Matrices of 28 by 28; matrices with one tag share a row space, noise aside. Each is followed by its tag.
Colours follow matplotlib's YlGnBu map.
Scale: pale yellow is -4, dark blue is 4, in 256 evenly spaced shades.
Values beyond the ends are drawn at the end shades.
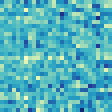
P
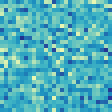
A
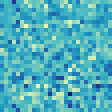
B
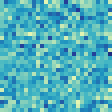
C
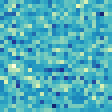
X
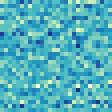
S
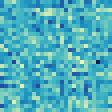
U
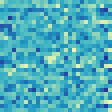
C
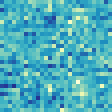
U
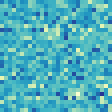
C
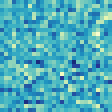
P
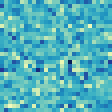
U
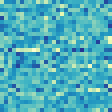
A
